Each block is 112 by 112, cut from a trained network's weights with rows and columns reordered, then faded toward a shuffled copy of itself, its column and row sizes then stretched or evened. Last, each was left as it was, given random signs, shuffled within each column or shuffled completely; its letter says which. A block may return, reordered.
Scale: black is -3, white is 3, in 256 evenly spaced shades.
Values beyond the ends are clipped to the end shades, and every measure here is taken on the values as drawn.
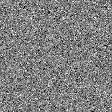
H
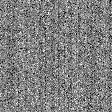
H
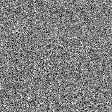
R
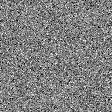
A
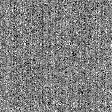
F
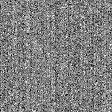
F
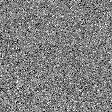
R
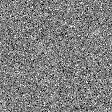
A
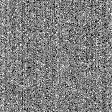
H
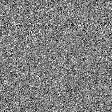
R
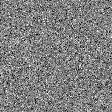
A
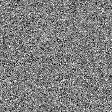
R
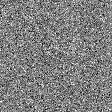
A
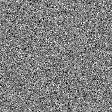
H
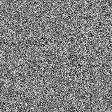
R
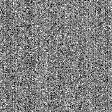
F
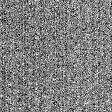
H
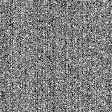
F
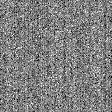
F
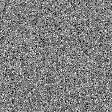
H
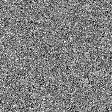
R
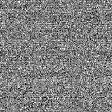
F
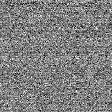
F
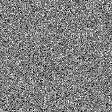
R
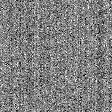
H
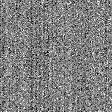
F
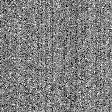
H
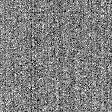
H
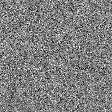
R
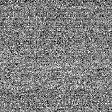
F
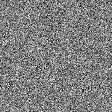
R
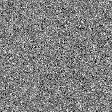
R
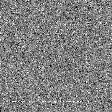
R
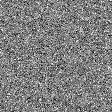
A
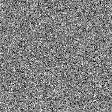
R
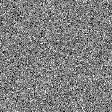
R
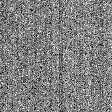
H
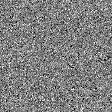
R
